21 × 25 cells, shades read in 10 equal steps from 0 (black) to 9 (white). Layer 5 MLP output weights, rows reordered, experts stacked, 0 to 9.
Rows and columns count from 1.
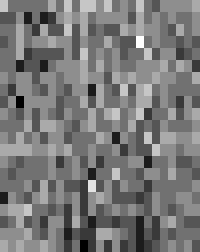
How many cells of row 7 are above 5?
5
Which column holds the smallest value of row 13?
16
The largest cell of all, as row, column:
4, 18
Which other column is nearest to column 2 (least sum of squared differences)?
24
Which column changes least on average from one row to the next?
21
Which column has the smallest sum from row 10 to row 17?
19
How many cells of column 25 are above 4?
10
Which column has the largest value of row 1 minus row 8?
12
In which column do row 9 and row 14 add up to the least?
3
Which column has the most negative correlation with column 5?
17
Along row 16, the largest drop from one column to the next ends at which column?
13
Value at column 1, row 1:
7
